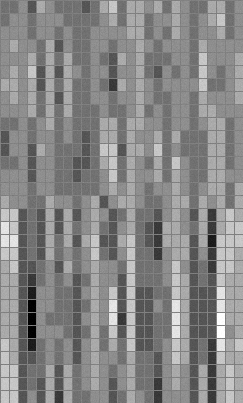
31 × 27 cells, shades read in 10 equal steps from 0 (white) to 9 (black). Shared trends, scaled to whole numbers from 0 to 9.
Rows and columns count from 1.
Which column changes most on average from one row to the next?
13
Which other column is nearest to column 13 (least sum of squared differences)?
5
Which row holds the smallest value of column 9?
6
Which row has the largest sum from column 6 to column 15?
31
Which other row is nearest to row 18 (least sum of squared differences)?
30
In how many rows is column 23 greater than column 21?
12
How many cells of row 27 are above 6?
2
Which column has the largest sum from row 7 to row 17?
9
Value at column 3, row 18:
6
